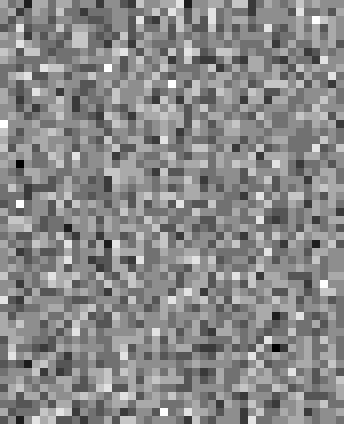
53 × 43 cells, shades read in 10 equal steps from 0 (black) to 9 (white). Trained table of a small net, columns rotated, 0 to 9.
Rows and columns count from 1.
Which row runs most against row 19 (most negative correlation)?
47
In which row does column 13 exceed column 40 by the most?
31
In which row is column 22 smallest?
8
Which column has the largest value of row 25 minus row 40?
35
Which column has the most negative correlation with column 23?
32
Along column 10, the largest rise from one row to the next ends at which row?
20
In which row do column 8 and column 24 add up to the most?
52
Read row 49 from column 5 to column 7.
4 6 5
